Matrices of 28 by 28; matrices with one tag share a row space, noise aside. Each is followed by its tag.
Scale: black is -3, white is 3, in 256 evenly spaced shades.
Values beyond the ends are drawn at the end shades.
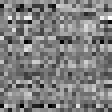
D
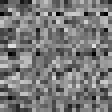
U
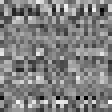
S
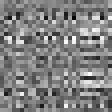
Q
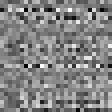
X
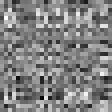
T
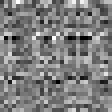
T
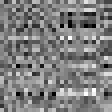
D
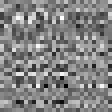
S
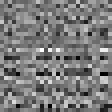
T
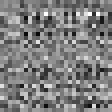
X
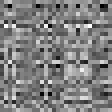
T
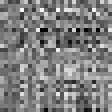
X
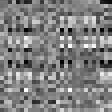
D
